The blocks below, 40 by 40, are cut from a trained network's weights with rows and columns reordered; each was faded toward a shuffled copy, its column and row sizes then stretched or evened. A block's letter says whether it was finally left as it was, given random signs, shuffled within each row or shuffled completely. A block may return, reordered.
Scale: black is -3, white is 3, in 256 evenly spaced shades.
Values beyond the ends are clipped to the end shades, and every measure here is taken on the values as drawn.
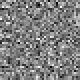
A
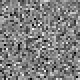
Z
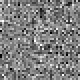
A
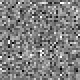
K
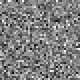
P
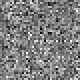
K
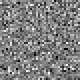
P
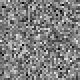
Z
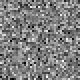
P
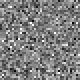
P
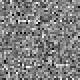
P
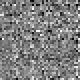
A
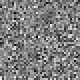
K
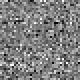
P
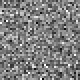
Z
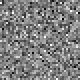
Z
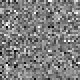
K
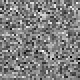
P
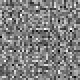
A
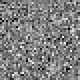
P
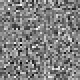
K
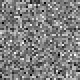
Z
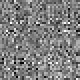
A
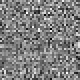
A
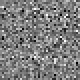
K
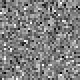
Z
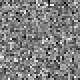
P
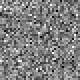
Z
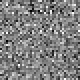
K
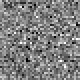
P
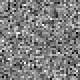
Z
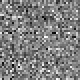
K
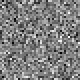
P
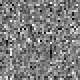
K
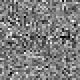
K
